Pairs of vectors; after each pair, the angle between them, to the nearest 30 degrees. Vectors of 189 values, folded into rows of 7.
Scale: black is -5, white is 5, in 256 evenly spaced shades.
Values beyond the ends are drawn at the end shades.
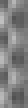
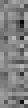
60 degrees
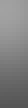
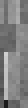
90 degrees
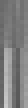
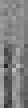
150 degrees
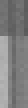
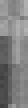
150 degrees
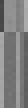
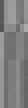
30 degrees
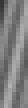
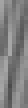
150 degrees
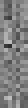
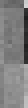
90 degrees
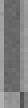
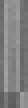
150 degrees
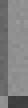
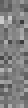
90 degrees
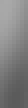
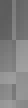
150 degrees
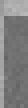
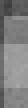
150 degrees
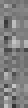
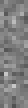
60 degrees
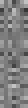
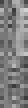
150 degrees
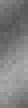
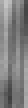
90 degrees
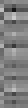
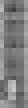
60 degrees
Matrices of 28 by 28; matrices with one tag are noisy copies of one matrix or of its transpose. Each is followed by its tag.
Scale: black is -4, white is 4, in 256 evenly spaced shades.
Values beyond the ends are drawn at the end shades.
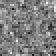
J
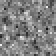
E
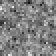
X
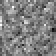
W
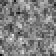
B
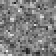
J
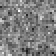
J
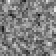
X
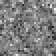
J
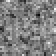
X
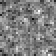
B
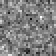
J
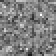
W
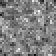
B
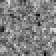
X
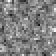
X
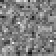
W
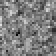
W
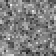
J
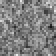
J
